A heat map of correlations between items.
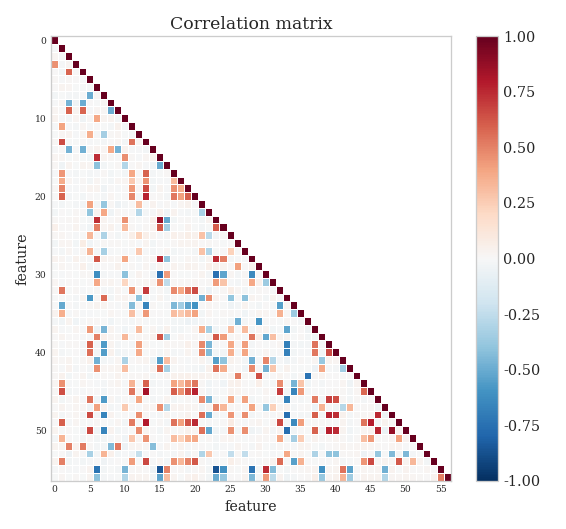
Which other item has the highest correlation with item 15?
23
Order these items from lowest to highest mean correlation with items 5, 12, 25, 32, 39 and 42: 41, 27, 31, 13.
41, 31, 13, 27
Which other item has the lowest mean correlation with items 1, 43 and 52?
36
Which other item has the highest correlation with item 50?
48
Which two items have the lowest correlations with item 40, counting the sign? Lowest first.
33, 7
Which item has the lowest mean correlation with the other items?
34
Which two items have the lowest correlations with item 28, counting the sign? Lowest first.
55, 30
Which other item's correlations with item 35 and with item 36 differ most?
43
